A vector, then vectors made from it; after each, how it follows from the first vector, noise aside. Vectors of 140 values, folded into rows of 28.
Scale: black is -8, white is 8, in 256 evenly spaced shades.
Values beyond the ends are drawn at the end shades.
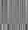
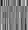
reversed, scaled up.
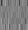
reversed, partly zeroed.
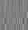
wrapped around, shrunk.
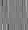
partly zeroed.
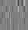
wrapped around, negated, partly zeroed.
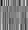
reversed, scaled up.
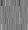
reversed, partly zeroed.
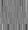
partly zeroed.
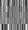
negated, scaled up.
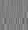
wrapped around, shrunk.
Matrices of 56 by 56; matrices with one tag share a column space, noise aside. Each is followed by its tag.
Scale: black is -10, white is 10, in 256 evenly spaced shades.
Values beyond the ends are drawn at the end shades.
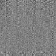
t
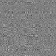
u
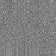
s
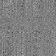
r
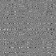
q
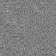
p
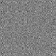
p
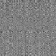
r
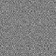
p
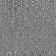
t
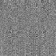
r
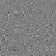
u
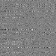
q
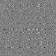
q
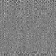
t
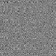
p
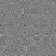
u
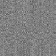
s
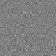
u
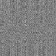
s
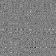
q
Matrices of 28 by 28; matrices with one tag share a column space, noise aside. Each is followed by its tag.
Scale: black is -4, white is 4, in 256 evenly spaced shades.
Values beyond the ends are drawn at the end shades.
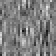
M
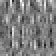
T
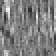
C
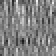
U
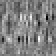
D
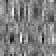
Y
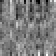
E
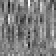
T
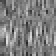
M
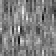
C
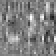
D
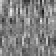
U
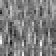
M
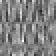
Y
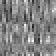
Y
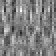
C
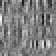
T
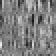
T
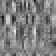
T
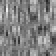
C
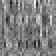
T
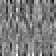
E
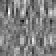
U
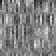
T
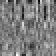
E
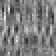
C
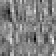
Y
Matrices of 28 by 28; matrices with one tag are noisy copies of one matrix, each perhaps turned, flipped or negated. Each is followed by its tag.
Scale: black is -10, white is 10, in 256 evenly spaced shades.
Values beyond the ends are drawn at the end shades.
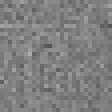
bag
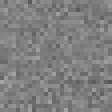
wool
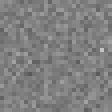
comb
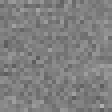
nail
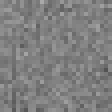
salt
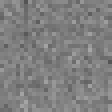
bag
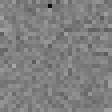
wool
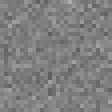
comb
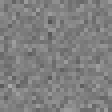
comb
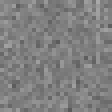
salt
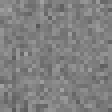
salt
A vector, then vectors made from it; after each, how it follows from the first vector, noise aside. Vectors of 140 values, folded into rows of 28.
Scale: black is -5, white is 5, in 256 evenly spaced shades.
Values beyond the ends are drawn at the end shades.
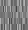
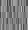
wrapped around, negated.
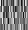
wrapped around, scaled up.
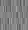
negated, shrunk.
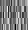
wrapped around, scaled up.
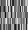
wrapped around, scaled up.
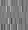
partly zeroed.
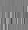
reversed, partly zeroed.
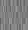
negated, shrunk.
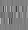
partly zeroed.
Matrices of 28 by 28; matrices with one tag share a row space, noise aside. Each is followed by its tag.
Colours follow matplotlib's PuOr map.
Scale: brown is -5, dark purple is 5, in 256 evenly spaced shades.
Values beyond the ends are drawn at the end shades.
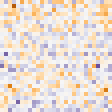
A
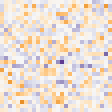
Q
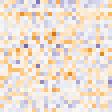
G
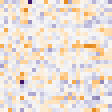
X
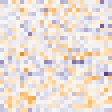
X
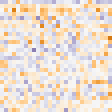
G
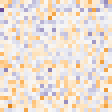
A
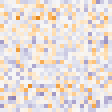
A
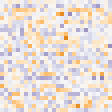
Q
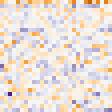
X
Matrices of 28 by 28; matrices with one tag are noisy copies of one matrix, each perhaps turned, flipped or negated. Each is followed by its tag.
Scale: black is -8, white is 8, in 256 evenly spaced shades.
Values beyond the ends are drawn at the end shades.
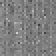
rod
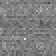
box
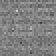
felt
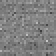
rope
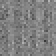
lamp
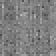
box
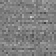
rod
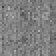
box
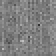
box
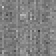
box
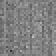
rope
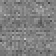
box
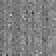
lamp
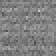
felt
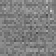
rope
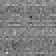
box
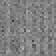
felt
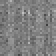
lamp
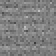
felt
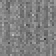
felt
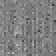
rod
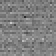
rod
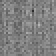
rod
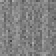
lamp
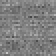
box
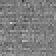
rod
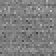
rope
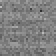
lamp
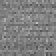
rope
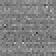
rope
